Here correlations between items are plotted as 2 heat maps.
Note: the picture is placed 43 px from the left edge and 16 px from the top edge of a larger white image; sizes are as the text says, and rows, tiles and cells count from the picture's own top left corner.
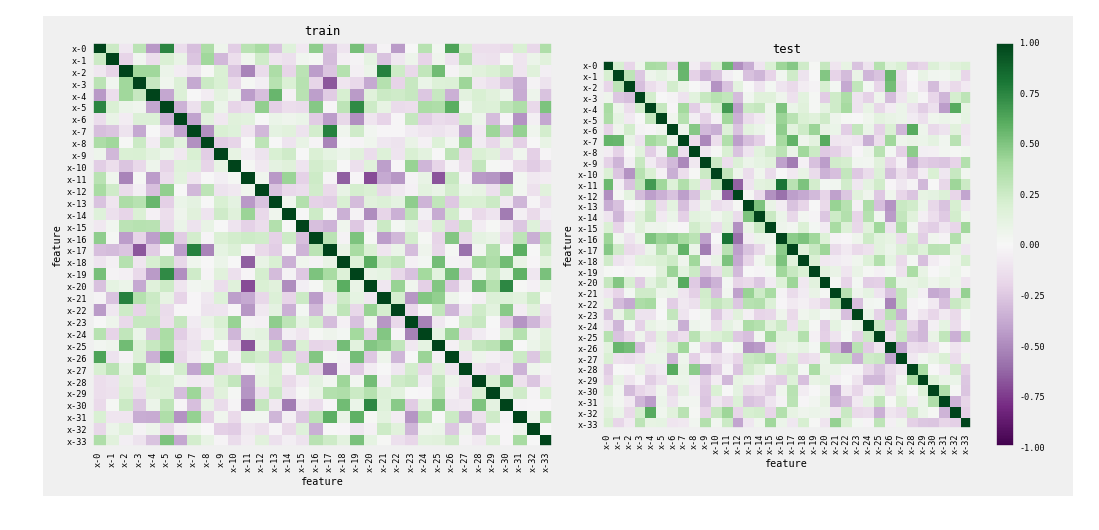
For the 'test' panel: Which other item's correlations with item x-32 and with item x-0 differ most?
x-25
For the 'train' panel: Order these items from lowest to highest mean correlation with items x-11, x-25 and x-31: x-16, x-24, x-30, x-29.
x-30, x-29, x-16, x-24
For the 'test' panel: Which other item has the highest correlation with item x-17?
x-7
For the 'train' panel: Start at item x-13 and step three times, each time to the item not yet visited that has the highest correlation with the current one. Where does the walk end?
x-21
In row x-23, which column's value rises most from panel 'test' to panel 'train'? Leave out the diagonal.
x-10
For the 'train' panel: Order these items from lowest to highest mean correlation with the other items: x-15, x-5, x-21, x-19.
x-15, x-21, x-19, x-5
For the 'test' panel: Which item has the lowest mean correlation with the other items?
x-12
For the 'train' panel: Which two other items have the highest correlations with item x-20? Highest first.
x-30, x-18
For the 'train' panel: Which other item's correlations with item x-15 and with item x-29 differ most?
x-17
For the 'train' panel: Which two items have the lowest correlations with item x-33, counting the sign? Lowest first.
x-6, x-4
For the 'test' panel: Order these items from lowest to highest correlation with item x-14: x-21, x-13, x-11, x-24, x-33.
x-33, x-11, x-21, x-24, x-13
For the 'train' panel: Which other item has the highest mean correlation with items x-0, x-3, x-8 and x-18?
x-5
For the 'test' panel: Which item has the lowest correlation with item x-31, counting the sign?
x-4
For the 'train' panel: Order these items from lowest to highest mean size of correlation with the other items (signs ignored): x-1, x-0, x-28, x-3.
x-1, x-28, x-3, x-0
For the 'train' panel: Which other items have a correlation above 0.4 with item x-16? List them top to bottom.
x-0, x-5, x-19, x-26
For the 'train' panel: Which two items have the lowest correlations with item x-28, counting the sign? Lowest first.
x-11, x-32
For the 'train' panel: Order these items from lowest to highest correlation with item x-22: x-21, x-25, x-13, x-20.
x-13, x-21, x-25, x-20
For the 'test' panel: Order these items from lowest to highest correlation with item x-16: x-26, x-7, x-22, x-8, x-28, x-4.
x-22, x-26, x-28, x-8, x-7, x-4
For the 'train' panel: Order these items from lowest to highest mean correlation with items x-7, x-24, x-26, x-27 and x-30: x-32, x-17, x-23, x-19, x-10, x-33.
x-23, x-10, x-32, x-17, x-33, x-19
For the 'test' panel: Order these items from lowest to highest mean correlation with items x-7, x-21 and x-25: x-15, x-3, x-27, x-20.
x-3, x-20, x-27, x-15
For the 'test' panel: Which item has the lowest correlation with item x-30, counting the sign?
x-21
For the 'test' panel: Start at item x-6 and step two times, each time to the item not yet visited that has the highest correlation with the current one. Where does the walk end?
x-8
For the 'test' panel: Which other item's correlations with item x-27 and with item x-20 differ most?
x-26
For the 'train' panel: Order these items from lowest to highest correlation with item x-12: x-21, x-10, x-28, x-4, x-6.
x-4, x-21, x-10, x-6, x-28
